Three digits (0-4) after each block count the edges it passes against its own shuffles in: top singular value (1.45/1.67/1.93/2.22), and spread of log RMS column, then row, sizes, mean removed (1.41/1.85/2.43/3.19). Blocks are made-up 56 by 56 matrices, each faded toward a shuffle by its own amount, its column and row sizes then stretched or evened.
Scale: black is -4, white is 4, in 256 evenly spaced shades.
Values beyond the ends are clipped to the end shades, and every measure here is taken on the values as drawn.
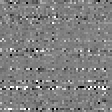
1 1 4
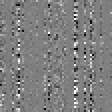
3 4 0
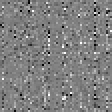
2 3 1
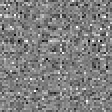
3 0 2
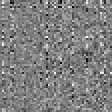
3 3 1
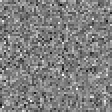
1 1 0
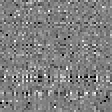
4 1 2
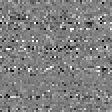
1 0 3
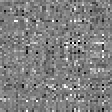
3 2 2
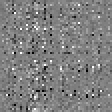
0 3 2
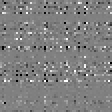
2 2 4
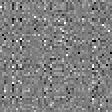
4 2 1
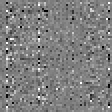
2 3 1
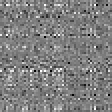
4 1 3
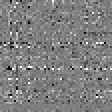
1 2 3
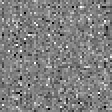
0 2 1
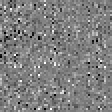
0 3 1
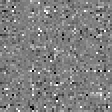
0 2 2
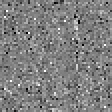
0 0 1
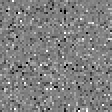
1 0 1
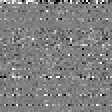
1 1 4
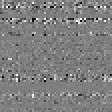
2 1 4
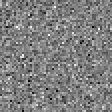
2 0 0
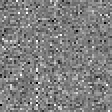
2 1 0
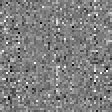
1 2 0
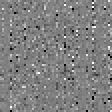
0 3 0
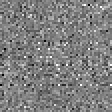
2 0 2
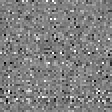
2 0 3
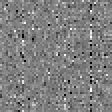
3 2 0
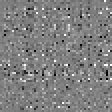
2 2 3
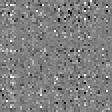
1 2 1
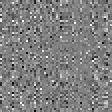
4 3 0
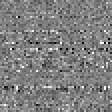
3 0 3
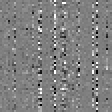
4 4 1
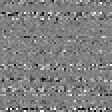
2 1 4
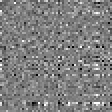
4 2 3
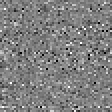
0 0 2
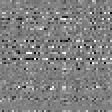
3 0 4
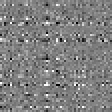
4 2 3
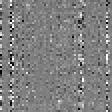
3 4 1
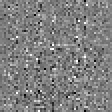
0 3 0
